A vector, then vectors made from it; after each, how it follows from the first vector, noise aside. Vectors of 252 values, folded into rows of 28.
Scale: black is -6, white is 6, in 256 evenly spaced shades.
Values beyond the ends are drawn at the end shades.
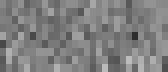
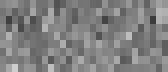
wrapped around, negated.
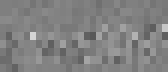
reversed, negated, partly zeroed.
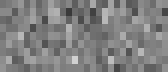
wrapped around, negated.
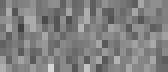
wrapped around, negated.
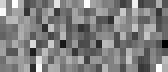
wrapped around, scaled up.
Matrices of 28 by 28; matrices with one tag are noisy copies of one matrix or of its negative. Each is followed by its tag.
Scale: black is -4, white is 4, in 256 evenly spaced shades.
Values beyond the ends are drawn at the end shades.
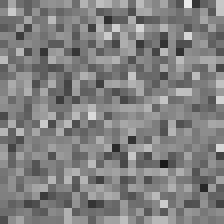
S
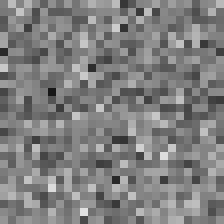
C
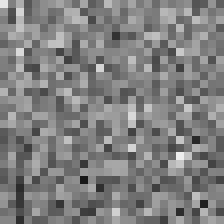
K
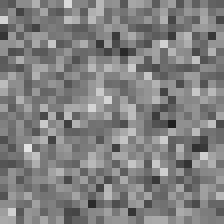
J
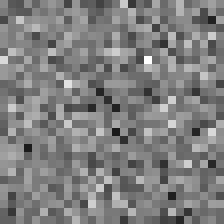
J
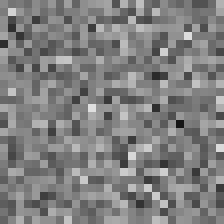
S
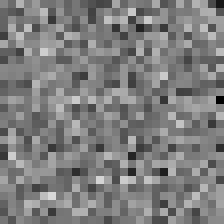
S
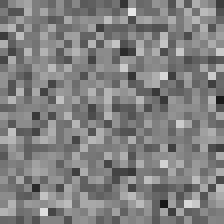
S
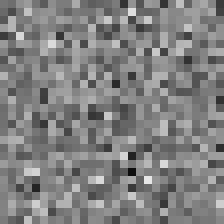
S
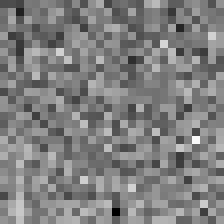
K
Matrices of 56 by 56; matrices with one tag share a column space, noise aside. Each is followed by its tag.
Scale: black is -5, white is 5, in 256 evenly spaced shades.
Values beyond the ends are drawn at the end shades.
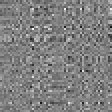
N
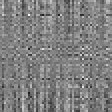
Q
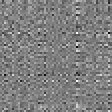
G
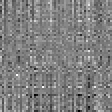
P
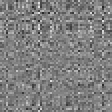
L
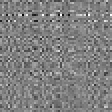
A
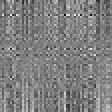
Q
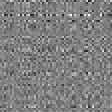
A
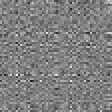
G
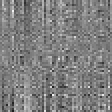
P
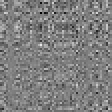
L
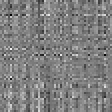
Q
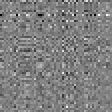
A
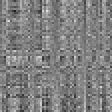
P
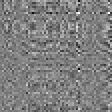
L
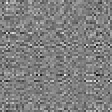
G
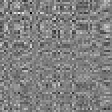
L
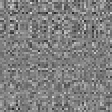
L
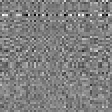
A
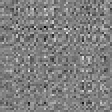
N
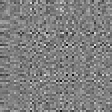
G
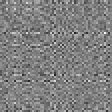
G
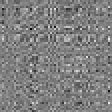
N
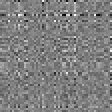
A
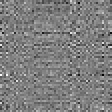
G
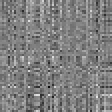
P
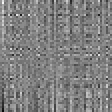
Q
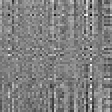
Q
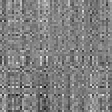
P
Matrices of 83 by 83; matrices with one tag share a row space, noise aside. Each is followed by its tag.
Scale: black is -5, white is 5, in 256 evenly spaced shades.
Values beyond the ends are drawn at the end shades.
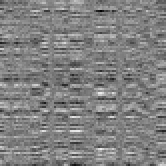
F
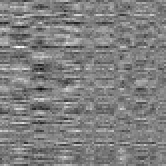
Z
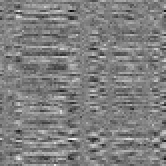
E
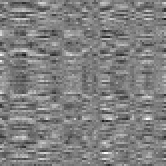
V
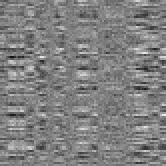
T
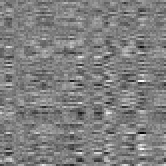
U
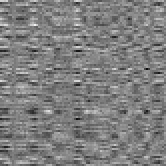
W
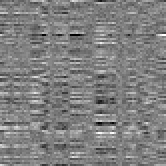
F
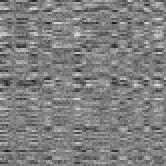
W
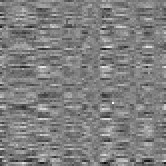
V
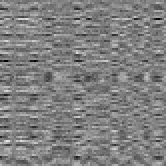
W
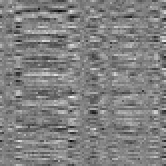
E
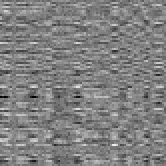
W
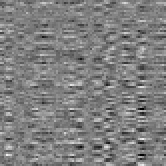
U
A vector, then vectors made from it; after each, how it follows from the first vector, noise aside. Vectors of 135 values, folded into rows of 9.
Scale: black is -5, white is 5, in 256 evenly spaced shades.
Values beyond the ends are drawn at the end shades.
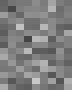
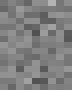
wrapped around, negated, shrunk.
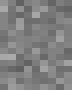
wrapped around, shrunk.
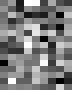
wrapped around, scaled up.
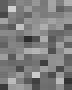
sign-scrambled.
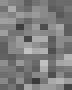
sign-scrambled.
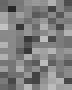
sign-scrambled.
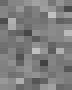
wrapped around, partly zeroed.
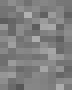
wrapped around, shrunk.
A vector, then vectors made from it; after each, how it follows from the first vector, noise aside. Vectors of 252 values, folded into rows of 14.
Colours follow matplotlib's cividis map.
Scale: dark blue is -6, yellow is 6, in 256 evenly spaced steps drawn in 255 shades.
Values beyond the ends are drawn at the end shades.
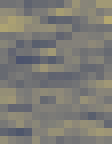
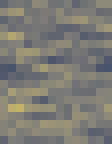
wrapped around, negated.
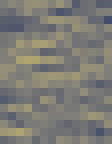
negated.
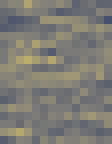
negated.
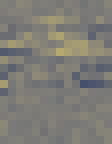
wrapped around, partly zeroed.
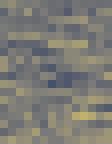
wrapped around, negated.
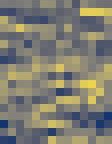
reversed, negated, scaled up.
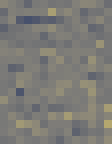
wrapped around, partly zeroed.
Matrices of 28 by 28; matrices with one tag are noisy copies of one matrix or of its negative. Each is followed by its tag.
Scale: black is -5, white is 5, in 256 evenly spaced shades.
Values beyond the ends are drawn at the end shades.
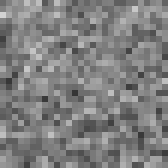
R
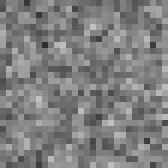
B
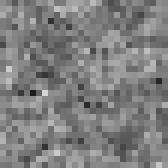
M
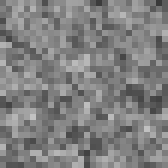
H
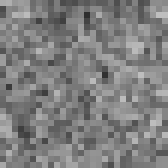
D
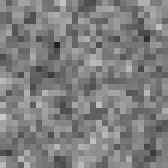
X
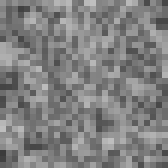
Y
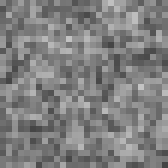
M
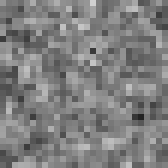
Y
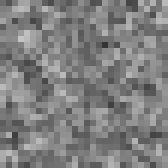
Y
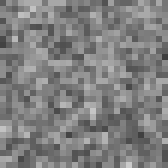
R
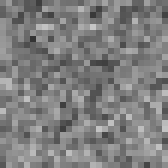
R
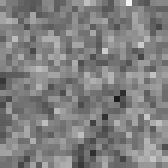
X
